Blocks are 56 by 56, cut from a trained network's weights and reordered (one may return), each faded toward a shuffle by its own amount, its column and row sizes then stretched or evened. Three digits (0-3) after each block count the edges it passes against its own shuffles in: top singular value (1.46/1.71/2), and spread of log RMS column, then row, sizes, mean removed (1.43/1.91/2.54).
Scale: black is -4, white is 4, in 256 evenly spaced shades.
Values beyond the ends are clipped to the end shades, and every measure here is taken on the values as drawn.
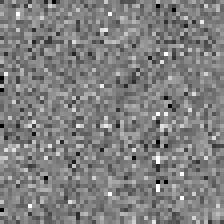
0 1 0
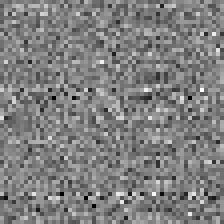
2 0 2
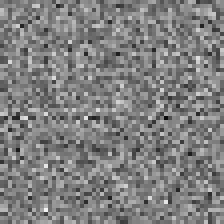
1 0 0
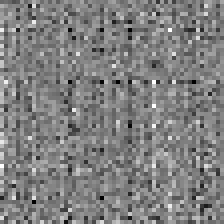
2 2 2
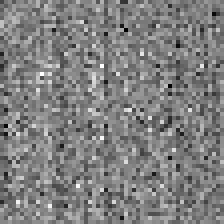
1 1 1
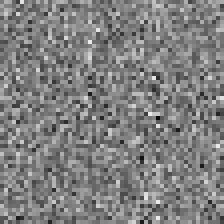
0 1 0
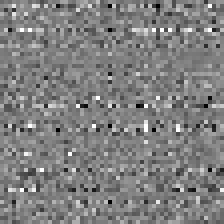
0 0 3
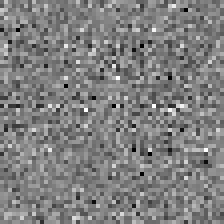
0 1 2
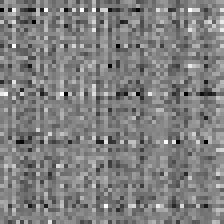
3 1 3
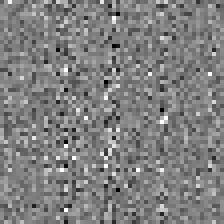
1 3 0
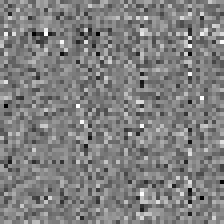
2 2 1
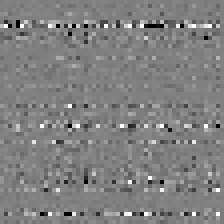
2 1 3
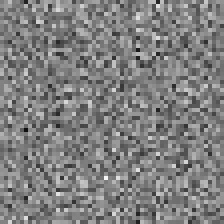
2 2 0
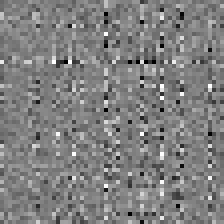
1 3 1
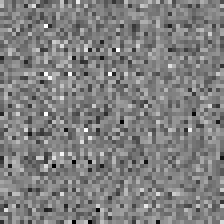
0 1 2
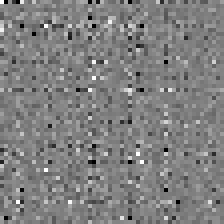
1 2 2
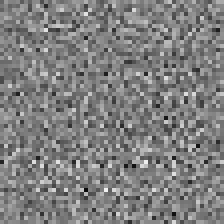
2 1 1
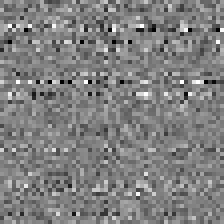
2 0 3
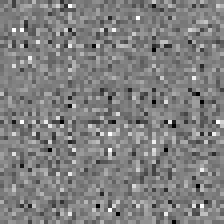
0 2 2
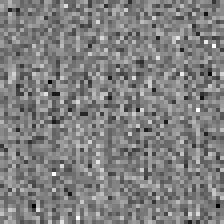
1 0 0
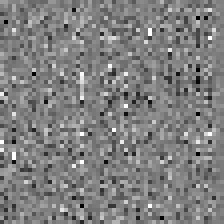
0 3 1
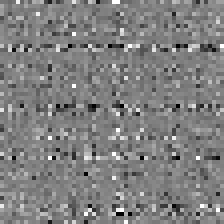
0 2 3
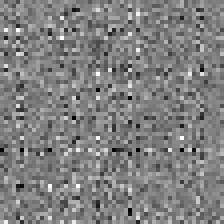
1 3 1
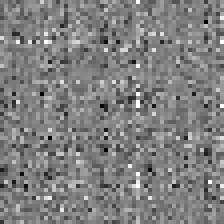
1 2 2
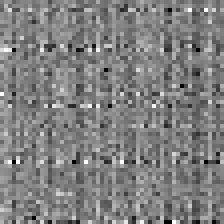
3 0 3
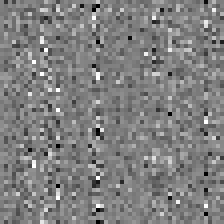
0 3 0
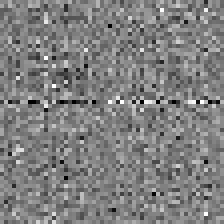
3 2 1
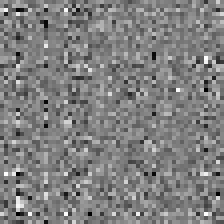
2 3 2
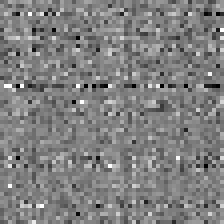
1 0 3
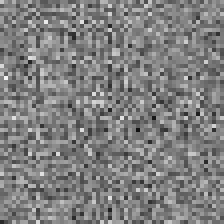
3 1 0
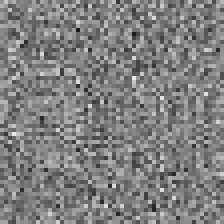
3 1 0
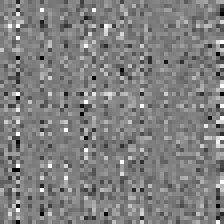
1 3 0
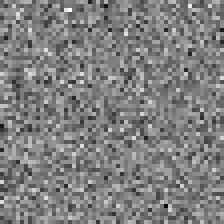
0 1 0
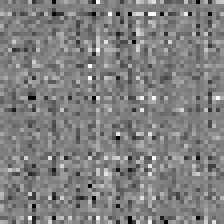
2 2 3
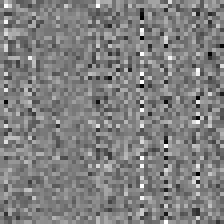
1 3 0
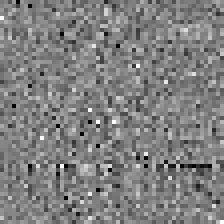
2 1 0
